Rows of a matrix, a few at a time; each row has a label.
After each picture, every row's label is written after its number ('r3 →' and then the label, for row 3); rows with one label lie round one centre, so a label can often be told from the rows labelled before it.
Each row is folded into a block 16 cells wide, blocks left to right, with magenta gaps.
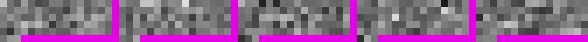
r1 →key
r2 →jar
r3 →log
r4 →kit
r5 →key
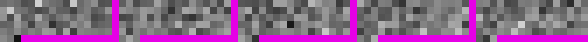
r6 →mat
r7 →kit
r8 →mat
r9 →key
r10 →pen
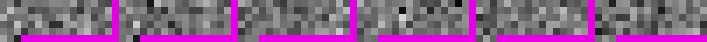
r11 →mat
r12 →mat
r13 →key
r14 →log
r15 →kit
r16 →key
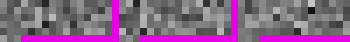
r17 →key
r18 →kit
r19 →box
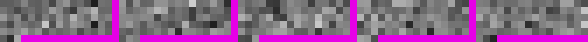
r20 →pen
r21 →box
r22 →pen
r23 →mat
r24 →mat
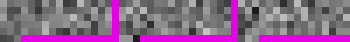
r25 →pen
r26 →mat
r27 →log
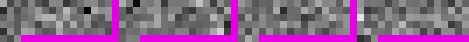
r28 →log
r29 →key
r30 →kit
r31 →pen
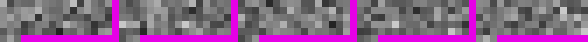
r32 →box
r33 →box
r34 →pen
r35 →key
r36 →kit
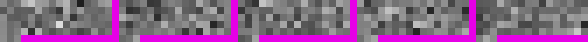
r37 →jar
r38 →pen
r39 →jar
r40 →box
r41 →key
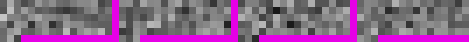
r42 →mat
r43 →key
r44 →mat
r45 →mat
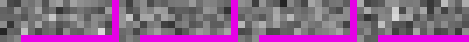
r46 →key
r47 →box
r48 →key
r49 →log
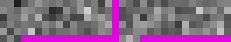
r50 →kit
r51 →key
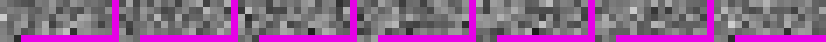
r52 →mat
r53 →kit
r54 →mat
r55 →key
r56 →box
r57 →box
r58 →mat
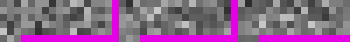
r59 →kit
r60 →box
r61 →log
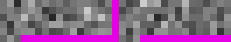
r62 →kit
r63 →jar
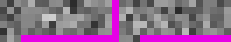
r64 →log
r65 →mat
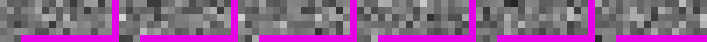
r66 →log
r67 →pen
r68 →pen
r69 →jar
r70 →pen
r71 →log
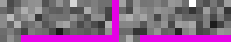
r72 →box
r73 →box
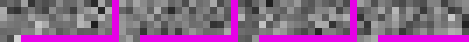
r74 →pen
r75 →box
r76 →pen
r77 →key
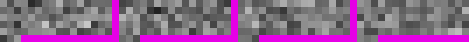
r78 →pen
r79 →mat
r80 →mat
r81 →key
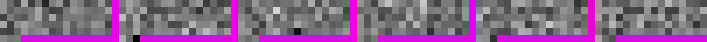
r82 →key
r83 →mat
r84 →box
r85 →jar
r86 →mat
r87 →mat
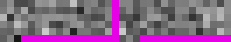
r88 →mat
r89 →kit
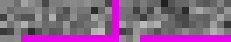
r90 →key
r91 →key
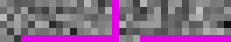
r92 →mat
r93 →key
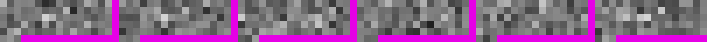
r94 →log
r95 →log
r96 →pen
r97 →jar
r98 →jar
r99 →log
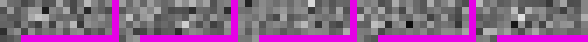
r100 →log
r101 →box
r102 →box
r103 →mat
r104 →log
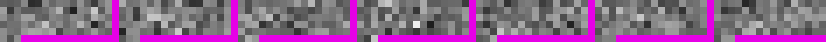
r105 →pen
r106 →log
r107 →box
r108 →jar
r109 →pen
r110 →log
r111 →pen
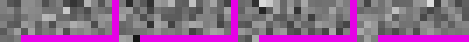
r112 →log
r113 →mat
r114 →jar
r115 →box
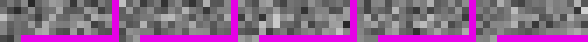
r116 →pen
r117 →log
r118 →key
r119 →box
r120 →key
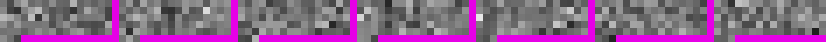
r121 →box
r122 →kit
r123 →pen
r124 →mat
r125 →pen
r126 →mat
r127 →jar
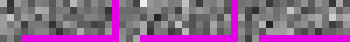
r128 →box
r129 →jar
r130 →pen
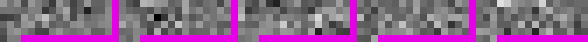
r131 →log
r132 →jar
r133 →pen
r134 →pen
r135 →jar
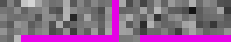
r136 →jar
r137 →box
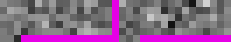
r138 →mat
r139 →log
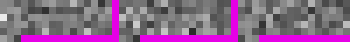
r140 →mat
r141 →mat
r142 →box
